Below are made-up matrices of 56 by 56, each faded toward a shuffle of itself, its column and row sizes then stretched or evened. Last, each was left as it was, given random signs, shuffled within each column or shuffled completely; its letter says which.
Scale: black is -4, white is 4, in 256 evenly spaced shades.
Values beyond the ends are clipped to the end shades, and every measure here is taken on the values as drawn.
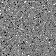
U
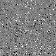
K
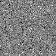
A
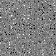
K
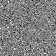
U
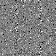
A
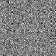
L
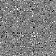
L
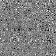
L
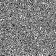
U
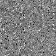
A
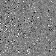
A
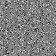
A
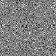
L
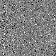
A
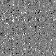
L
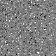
A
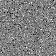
U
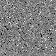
U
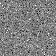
U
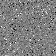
U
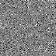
L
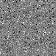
K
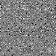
L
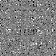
L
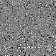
K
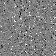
A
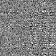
L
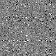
K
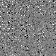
K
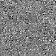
L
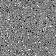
U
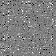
L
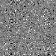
L
